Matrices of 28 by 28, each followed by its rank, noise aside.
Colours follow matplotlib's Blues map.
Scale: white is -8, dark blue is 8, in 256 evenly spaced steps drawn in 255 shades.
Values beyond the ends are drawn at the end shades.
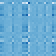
one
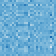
three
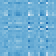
one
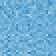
four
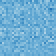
five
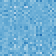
three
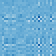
one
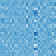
two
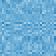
two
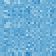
four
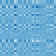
one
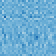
three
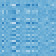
one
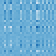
one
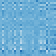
one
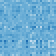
two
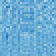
four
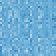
four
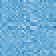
four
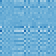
one
